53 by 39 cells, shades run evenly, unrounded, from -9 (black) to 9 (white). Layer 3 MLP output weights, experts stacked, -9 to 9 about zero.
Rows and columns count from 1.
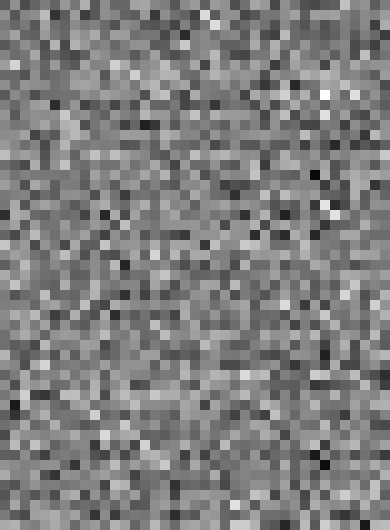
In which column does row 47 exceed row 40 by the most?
5
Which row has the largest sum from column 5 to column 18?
40
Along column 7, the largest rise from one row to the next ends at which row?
26
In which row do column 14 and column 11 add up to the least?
49
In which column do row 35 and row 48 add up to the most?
22
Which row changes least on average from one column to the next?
28
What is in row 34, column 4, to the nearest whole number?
1
